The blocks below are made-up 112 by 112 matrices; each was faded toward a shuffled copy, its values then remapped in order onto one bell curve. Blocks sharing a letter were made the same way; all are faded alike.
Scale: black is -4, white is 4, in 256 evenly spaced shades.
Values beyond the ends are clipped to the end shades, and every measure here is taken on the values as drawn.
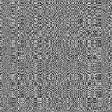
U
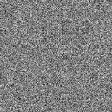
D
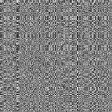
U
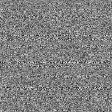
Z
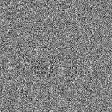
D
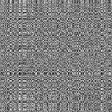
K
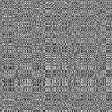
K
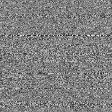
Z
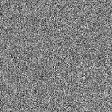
D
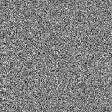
D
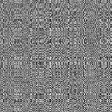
U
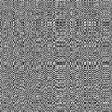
K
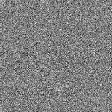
D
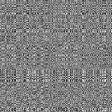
K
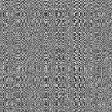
U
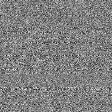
Z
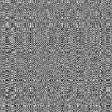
U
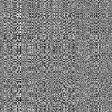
U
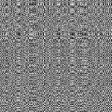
K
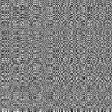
K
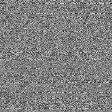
Z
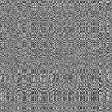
K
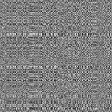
K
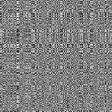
U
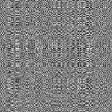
K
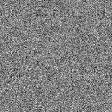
D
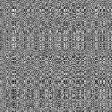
K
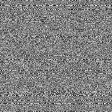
Z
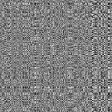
U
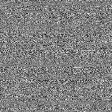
Z
